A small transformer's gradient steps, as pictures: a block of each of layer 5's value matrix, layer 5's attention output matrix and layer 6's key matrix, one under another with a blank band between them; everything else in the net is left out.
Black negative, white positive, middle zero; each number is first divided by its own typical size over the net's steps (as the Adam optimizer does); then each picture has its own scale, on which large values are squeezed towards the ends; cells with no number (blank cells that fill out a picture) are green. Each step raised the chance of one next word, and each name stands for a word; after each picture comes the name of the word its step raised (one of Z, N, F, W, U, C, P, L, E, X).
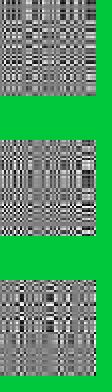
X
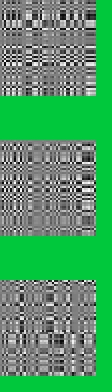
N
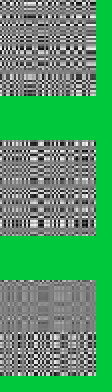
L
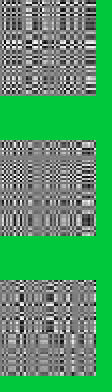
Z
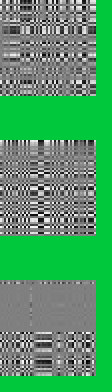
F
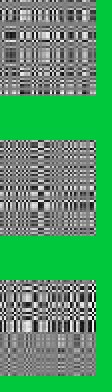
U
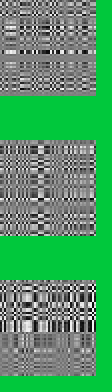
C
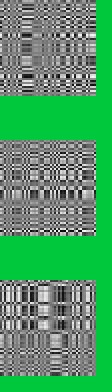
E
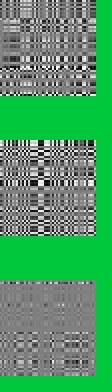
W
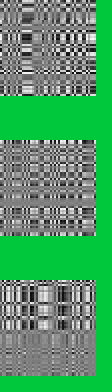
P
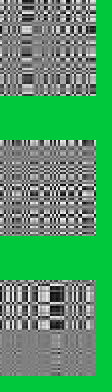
F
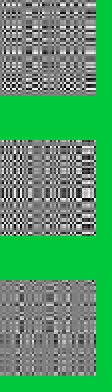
C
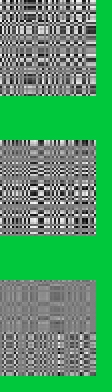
F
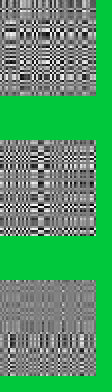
X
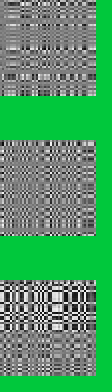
L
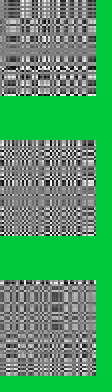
W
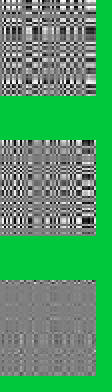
F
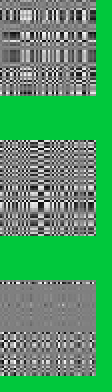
U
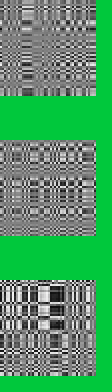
N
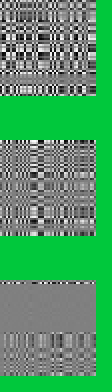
P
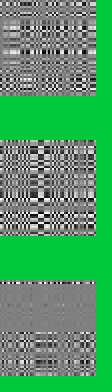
C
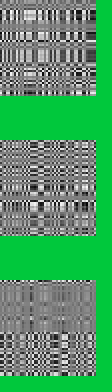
U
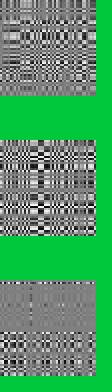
X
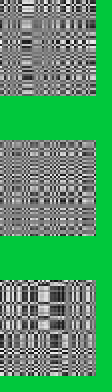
Z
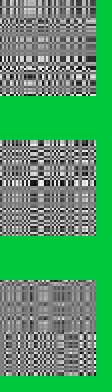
W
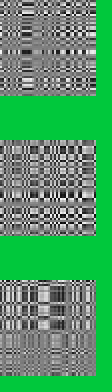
C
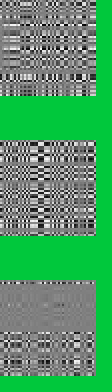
L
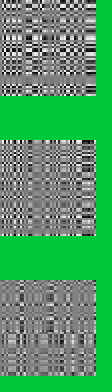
P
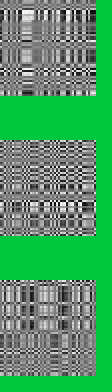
U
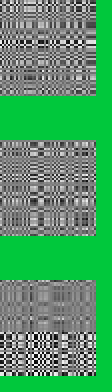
Z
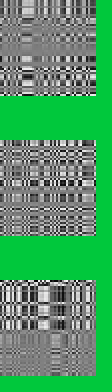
W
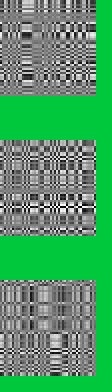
X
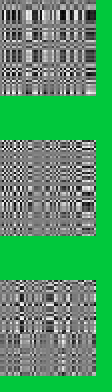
U
